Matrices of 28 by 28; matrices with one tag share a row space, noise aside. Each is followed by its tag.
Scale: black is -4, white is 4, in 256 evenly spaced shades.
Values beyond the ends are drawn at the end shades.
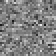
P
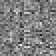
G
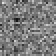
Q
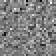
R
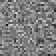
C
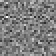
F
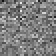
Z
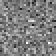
R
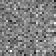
C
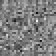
P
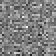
Q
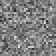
R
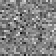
Z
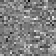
G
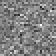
G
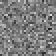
R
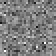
R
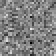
F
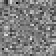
F
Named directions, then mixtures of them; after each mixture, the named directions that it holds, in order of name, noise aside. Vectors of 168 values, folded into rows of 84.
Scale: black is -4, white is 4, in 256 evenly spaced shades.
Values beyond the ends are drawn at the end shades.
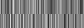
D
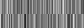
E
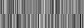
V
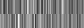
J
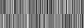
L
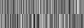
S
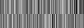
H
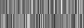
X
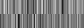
J.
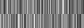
E, J.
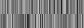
X.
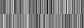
L.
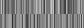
L, S, V.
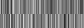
D.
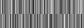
D, S, V.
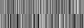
S, V.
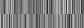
E, L.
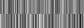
J, V.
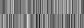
E, L, X.
